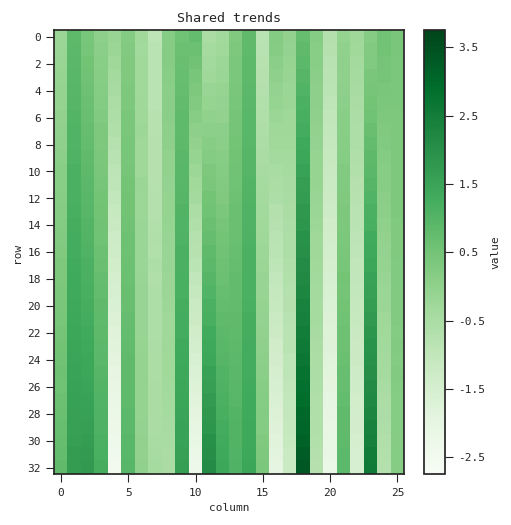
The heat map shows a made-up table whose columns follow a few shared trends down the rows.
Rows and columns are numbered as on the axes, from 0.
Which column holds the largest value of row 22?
18
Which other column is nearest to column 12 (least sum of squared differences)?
3
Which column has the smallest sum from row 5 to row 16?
20
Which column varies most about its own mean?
10
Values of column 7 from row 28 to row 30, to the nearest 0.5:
-0.5 -0.5 -0.5
